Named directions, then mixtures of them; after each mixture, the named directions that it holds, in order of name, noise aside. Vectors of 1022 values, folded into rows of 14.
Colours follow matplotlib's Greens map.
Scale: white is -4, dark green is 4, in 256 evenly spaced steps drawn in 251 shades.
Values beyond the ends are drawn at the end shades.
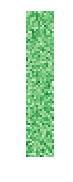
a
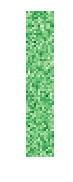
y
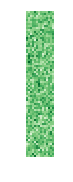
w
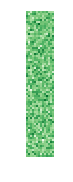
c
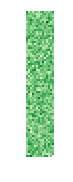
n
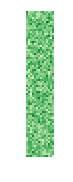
c, n.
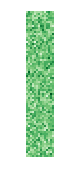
y.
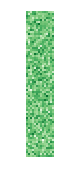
c.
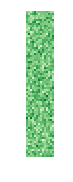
c, w.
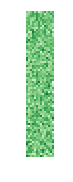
a.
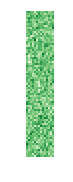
w.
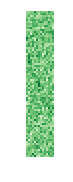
w.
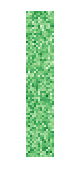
y.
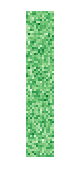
c.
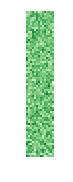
a.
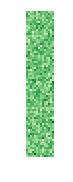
a, c.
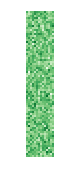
y.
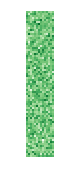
c.
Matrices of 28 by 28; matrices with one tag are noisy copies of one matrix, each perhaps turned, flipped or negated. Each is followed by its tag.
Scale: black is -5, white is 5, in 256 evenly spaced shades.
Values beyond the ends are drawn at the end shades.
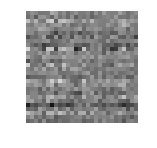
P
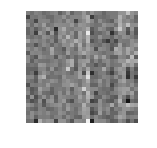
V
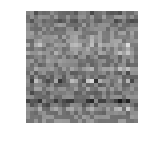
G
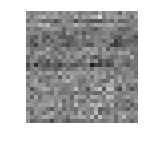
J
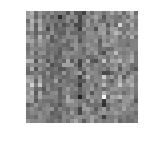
J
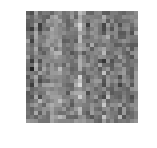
J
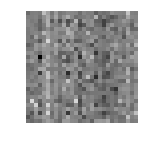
G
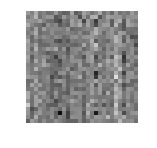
G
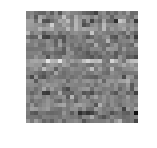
V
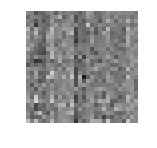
V
